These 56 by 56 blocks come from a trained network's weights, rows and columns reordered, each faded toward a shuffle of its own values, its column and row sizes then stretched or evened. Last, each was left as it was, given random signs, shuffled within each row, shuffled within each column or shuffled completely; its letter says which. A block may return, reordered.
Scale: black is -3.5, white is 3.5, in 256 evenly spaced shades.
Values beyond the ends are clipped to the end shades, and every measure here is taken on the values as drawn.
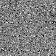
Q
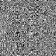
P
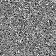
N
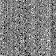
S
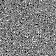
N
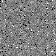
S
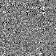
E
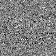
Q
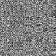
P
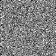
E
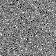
N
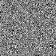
E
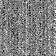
S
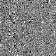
E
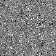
S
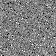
N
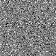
Q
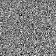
E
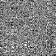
P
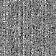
P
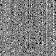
P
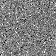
N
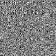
P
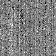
S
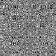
P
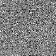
E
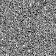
S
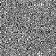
P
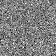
N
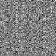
P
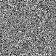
Q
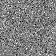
N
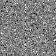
S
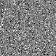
S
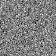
S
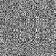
P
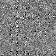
E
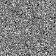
E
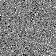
N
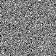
S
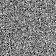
N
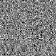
P
